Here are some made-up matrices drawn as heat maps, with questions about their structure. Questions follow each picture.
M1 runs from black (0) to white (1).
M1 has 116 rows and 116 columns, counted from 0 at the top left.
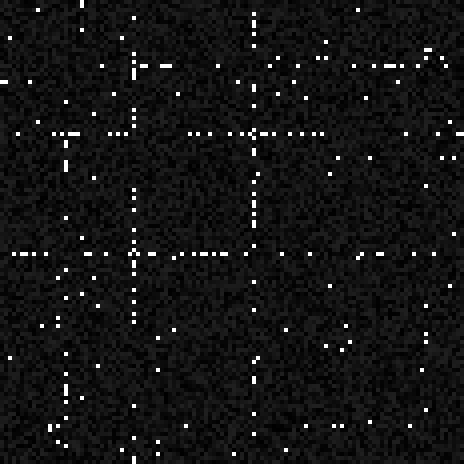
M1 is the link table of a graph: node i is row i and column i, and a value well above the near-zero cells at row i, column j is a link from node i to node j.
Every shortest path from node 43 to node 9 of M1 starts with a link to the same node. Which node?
node 64
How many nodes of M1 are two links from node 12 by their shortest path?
6
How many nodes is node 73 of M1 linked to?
1
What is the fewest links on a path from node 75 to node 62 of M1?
2
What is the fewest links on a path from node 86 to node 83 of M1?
4
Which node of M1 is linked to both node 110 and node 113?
node 39
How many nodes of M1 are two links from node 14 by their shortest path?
10
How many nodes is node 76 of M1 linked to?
2
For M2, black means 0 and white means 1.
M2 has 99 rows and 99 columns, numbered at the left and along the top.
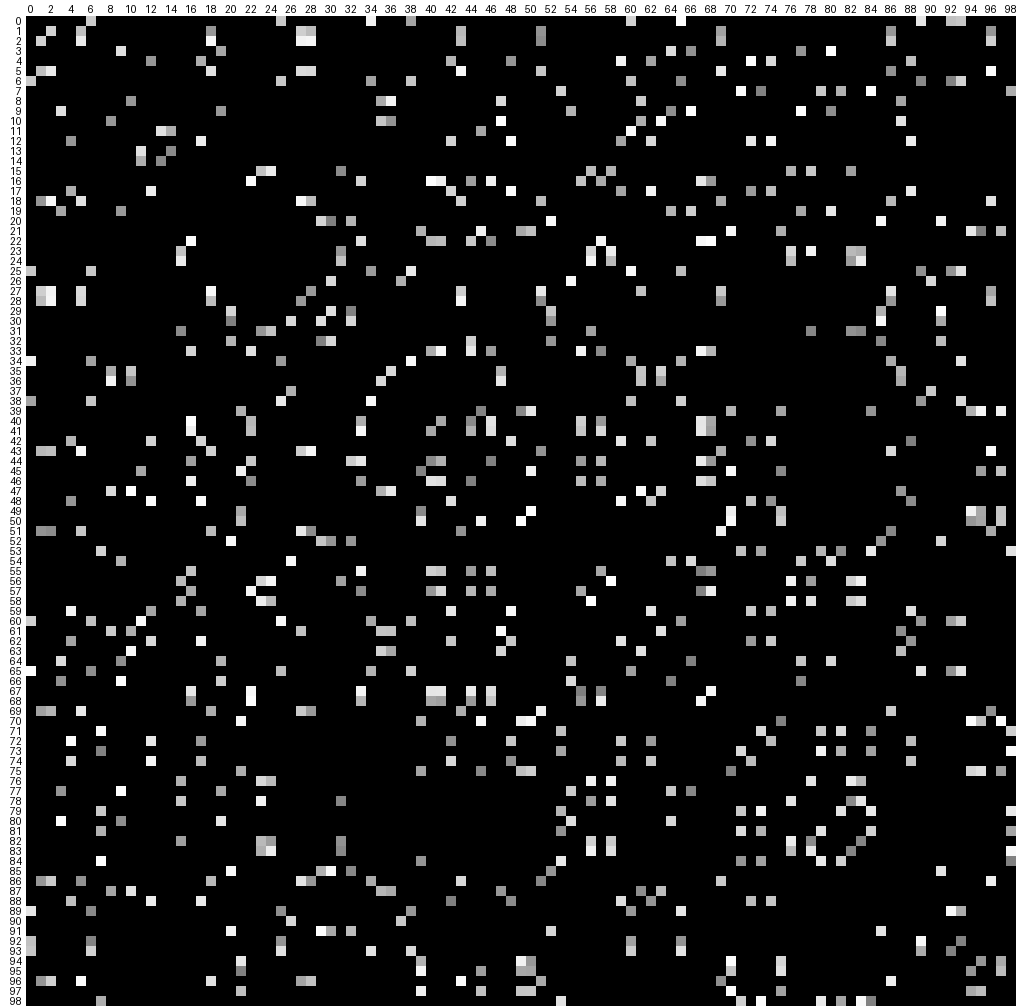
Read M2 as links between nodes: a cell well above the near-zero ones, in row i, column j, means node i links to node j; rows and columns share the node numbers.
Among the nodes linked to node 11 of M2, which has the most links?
node 60
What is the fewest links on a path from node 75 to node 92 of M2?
4
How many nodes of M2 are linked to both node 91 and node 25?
0
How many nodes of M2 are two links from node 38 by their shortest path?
3
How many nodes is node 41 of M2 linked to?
10
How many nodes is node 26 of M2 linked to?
4
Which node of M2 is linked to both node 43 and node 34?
node 86
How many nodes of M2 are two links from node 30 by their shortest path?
4
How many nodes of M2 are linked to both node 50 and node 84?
1
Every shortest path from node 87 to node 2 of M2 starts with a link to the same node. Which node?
node 61
